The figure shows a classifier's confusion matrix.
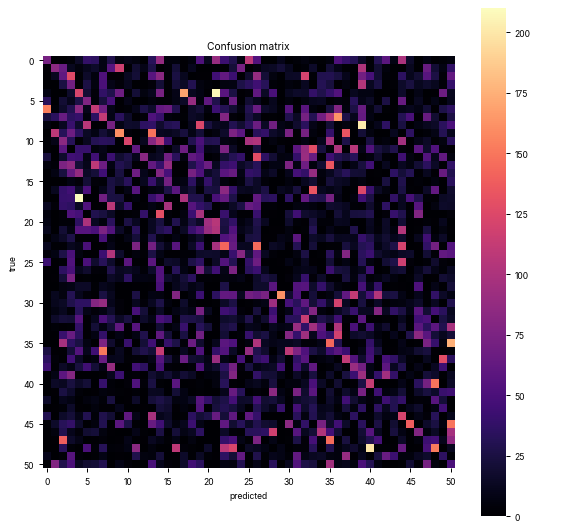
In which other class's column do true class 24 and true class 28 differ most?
8
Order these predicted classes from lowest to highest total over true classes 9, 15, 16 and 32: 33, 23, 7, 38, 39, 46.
38, 46, 7, 23, 33, 39
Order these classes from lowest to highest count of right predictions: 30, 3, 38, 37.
30, 3, 38, 37
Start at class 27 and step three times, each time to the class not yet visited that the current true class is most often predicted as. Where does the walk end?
42
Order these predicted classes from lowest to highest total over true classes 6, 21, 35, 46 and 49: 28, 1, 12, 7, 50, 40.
1, 12, 40, 28, 7, 50
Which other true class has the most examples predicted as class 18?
5
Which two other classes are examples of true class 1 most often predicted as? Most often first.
9, 39
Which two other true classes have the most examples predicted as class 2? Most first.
47, 35
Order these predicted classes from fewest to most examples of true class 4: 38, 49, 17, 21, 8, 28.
38, 8, 28, 49, 17, 21
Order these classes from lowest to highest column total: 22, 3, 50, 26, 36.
36, 50, 3, 22, 26
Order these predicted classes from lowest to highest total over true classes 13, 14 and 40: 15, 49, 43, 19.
43, 49, 19, 15
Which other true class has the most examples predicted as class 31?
33
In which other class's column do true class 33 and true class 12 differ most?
26
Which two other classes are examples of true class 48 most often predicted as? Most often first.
40, 23
